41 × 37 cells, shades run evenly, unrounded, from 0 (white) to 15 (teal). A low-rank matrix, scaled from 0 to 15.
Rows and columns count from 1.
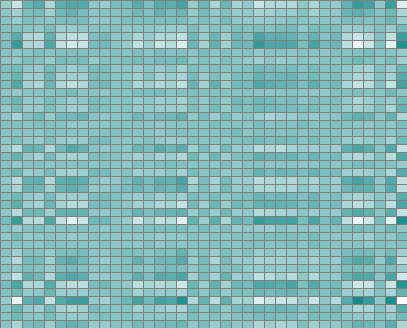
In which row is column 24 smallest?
38
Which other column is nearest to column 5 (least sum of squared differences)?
27
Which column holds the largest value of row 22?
37
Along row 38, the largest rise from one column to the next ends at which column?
3
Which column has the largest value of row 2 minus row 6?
33
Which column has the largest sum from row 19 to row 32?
29
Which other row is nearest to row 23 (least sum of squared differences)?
19
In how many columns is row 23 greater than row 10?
17
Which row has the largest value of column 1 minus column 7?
28
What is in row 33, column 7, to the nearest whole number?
11
